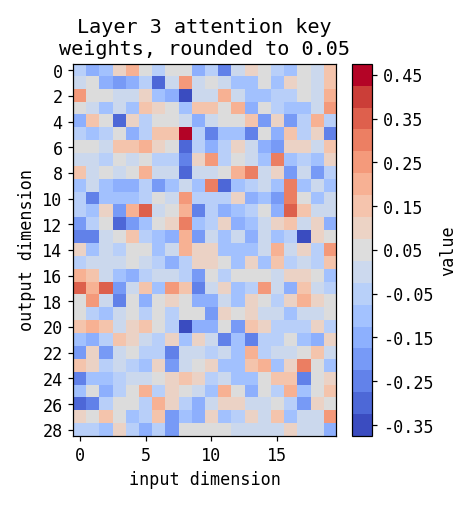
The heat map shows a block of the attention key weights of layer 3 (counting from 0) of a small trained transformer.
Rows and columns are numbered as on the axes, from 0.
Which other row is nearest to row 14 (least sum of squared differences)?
15
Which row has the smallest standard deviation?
19
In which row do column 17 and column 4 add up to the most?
11
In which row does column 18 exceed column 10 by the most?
5
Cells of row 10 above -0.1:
12
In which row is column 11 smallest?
9
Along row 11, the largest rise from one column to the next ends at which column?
16
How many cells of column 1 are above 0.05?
7
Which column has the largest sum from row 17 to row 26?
14
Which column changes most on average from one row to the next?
8
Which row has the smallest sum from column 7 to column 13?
20
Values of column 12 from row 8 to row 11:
0.2 -0.1 0.1 -0.1
